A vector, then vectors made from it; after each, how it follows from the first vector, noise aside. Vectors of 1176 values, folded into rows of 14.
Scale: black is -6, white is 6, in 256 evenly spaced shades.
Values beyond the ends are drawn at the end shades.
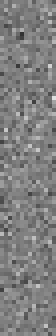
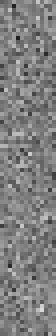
wrapped around, negated.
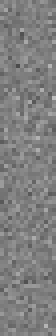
shrunk.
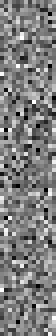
negated, scaled up.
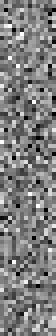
negated, scaled up.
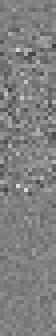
reversed, partly zeroed.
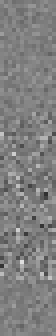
wrapped around, partly zeroed.
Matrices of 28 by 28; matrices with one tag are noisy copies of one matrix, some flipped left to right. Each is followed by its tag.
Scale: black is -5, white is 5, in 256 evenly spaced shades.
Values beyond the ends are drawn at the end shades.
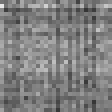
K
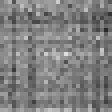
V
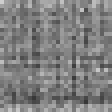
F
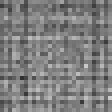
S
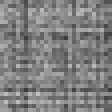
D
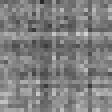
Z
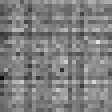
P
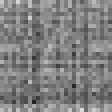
F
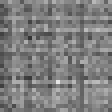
P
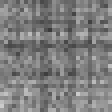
Z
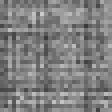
D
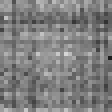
V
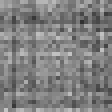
V
